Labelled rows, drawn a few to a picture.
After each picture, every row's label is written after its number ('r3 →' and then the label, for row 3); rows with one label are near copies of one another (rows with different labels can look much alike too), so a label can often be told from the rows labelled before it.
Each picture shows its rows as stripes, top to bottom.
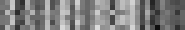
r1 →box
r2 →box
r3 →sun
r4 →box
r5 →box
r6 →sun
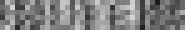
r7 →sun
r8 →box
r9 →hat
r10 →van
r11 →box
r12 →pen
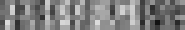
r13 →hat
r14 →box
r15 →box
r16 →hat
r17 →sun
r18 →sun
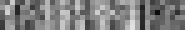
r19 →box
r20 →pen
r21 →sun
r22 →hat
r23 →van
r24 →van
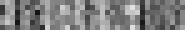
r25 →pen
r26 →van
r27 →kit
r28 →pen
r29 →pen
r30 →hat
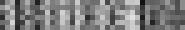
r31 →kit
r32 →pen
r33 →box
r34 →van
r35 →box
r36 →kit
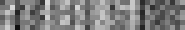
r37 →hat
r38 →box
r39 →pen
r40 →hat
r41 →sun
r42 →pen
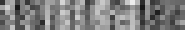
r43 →van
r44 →pen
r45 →sun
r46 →box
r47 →hat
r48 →box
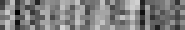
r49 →kit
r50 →van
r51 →pen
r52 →box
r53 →pen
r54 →sun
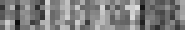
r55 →hat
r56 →kit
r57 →hat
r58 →hat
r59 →pen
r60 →sun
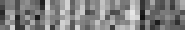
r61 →hat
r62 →hat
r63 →van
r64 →kit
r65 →sun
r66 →box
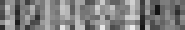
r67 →van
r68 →sun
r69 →sun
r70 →kit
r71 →pen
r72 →van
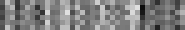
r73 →sun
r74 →kit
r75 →hat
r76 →kit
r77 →hat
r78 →sun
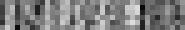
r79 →hat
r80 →kit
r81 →kit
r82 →sun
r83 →van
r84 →pen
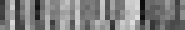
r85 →kit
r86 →kit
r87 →kit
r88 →kit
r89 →box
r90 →box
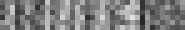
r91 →hat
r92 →kit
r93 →box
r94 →van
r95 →pen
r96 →box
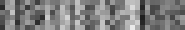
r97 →kit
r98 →van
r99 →box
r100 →hat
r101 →kit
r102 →van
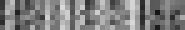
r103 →van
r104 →van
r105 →sun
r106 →hat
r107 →van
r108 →sun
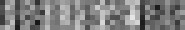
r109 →kit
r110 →sun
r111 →hat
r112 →van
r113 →kit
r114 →pen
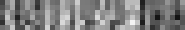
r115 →kit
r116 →kit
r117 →sun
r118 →sun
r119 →van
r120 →box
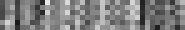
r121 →hat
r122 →kit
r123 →hat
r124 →kit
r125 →pen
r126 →sun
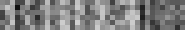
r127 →box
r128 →pen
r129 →van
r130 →kit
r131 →box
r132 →sun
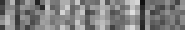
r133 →kit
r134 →hat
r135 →van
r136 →pen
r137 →pen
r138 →van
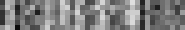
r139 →van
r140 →sun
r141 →kit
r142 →van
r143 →van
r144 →pen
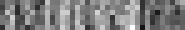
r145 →hat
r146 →kit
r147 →sun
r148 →box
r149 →box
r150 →van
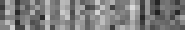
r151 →sun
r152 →van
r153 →sun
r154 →hat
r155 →pen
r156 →box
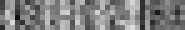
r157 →van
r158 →kit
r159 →sun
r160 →pen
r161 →box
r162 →van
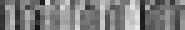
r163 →hat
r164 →van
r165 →kit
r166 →kit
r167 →kit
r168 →kit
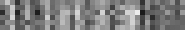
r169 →pen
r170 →box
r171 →kit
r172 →box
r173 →van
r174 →box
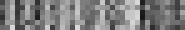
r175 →kit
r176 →box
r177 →kit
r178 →kit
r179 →van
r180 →box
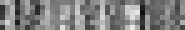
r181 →pen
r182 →kit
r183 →kit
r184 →van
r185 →pen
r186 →van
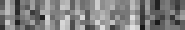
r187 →sun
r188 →sun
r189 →pen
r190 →hat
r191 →sun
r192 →van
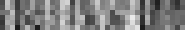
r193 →sun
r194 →sun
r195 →box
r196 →van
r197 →van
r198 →kit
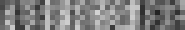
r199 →hat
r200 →kit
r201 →sun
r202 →hat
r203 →sun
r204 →box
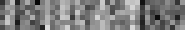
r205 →kit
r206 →van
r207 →box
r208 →sun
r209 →pen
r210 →hat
